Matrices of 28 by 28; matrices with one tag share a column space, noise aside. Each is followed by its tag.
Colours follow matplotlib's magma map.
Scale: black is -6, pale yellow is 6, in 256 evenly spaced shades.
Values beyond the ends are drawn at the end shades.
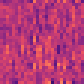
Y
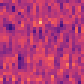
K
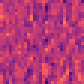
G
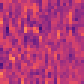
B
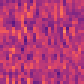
B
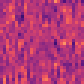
G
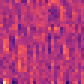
Y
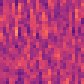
B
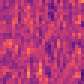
G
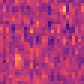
K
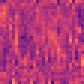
Y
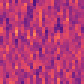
B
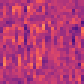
K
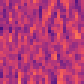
B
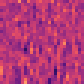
G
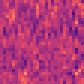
B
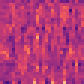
Y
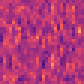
K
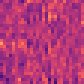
G
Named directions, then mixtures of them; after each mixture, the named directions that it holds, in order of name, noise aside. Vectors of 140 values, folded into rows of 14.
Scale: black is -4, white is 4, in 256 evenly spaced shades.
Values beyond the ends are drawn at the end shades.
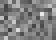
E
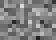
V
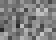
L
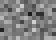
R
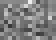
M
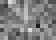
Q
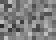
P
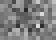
E, L, Q.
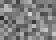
E, R.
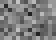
E, M, R.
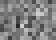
L.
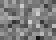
V.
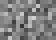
L, M, V.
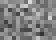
M.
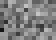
L, M, Q.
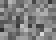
L, Q.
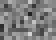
M, P, R.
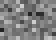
R.
